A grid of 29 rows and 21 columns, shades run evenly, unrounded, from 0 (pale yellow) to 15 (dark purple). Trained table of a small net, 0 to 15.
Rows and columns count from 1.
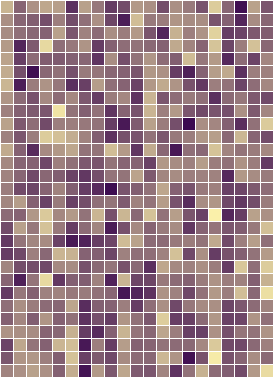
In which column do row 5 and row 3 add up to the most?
18
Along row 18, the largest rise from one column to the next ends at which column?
9
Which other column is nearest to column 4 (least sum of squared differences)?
20
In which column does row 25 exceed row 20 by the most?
14
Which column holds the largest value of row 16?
15
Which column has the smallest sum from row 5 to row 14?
1
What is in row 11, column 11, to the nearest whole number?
10
